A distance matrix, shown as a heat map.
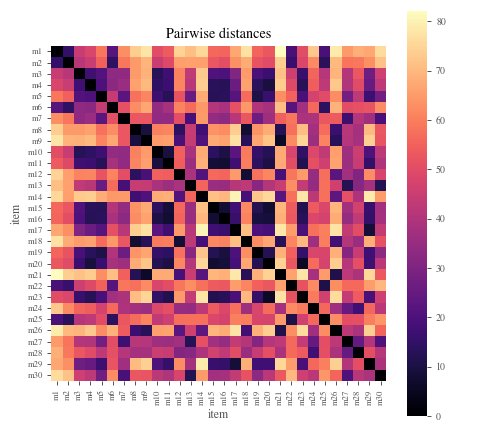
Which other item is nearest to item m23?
m20
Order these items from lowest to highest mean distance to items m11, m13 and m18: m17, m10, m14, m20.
m10, m20, m17, m14
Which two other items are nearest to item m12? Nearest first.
m18, m8
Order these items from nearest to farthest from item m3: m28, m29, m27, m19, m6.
m19, m29, m6, m27, m28
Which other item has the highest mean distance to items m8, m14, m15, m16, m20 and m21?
m1
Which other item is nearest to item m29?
m17
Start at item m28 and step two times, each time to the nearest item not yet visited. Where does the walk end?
m27
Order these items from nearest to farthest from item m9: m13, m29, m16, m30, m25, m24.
m24, m13, m30, m25, m16, m29
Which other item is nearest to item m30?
m13
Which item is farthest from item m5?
m14
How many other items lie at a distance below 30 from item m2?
4
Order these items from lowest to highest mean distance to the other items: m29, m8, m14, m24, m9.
m29, m24, m8, m9, m14
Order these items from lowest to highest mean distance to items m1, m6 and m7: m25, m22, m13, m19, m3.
m25, m22, m3, m19, m13
